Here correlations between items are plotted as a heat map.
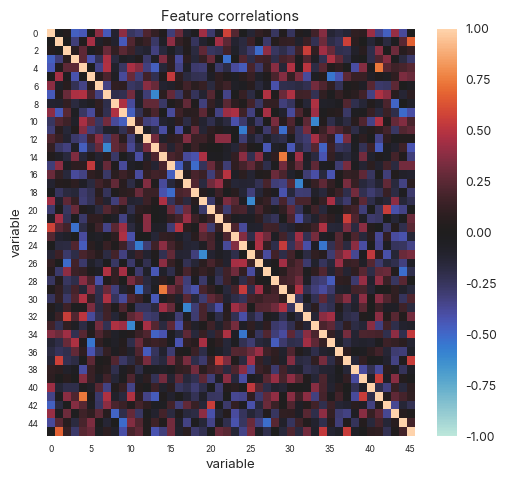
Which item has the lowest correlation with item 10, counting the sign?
33
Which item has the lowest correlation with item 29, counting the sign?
11
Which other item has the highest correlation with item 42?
20
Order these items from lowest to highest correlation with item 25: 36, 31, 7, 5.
7, 31, 5, 36
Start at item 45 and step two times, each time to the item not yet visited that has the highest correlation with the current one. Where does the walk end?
37
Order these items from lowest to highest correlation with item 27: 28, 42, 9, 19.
28, 19, 42, 9
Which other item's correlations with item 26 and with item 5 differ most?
36
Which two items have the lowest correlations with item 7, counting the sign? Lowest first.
13, 0
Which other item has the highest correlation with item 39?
41
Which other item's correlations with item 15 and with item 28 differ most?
16
